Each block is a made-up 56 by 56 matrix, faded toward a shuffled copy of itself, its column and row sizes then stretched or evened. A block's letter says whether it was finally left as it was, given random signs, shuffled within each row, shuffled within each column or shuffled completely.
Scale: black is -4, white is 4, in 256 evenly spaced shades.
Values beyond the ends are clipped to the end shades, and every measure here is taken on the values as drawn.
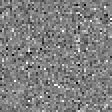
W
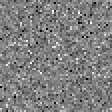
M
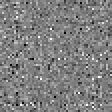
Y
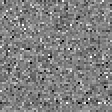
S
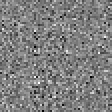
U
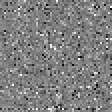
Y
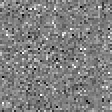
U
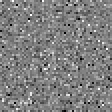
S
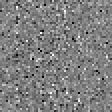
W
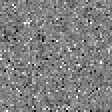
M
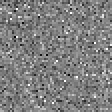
M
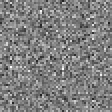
U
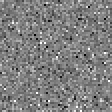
M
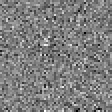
Y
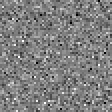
S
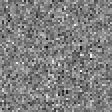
W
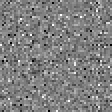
U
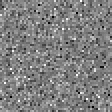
M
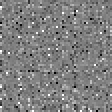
U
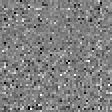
U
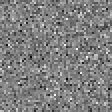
M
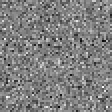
S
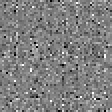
U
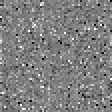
W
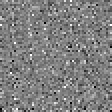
U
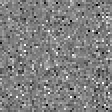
W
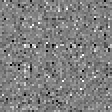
U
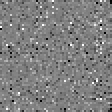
U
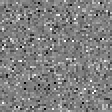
S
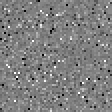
M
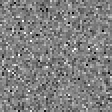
M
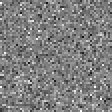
W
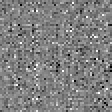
U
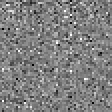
U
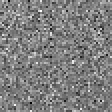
Y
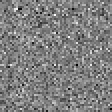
S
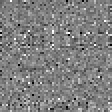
U
